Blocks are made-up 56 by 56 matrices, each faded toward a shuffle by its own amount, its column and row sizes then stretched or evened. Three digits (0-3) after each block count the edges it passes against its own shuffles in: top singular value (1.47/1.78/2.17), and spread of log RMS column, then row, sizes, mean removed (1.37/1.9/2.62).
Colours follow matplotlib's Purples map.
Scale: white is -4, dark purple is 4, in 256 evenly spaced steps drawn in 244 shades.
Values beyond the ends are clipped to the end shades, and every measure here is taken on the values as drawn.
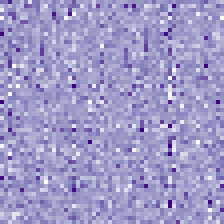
1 2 1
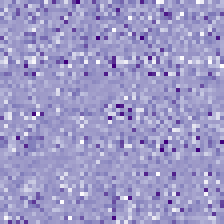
1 1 2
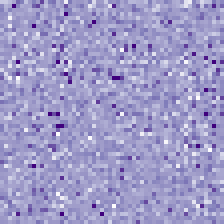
0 1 1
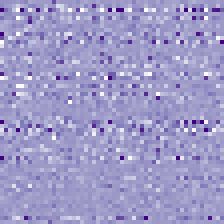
2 1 3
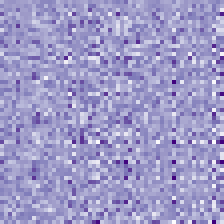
3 3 2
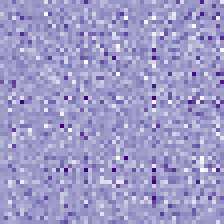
2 2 2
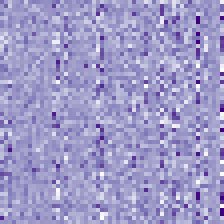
2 3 0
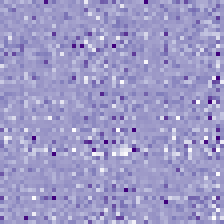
0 2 2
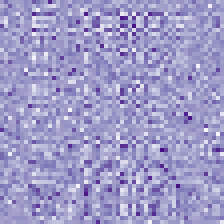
3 2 1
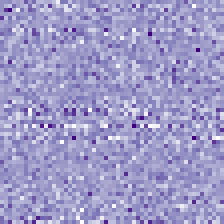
2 0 2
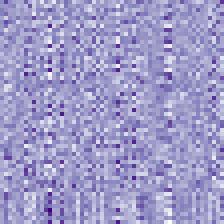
3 3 0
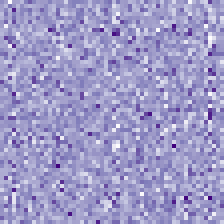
1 2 0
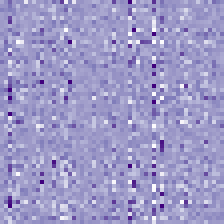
0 3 2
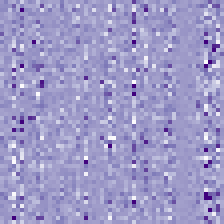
0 3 1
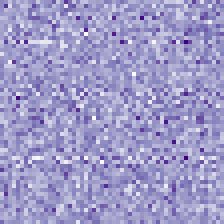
1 0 2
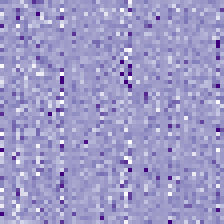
0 3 0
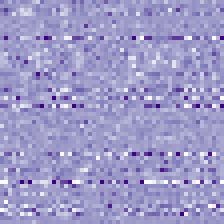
3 0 3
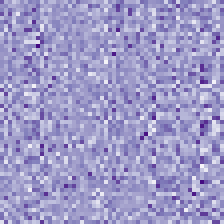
3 2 0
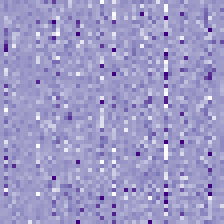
1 3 0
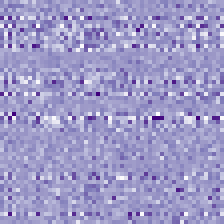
3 0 3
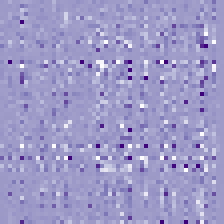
2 3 2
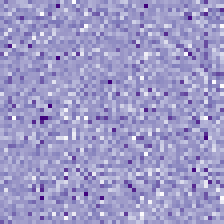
1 1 1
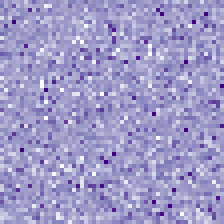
0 0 0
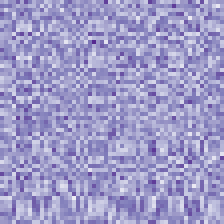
3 1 1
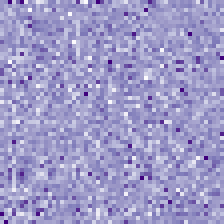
1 1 1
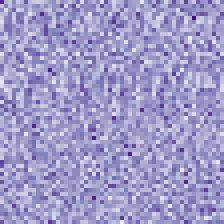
2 0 0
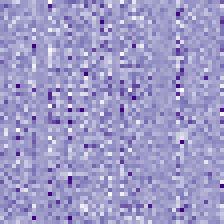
1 3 0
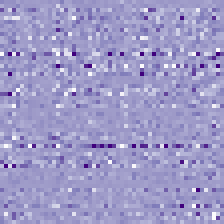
0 1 3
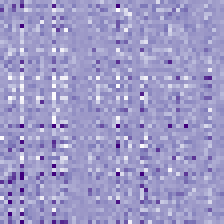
3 3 2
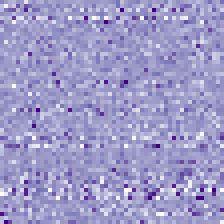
1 0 3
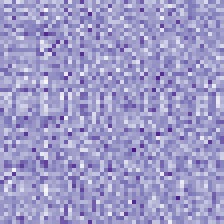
3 2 0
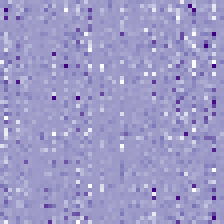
1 3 1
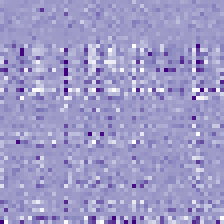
3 2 3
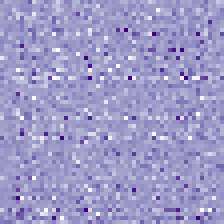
1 1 2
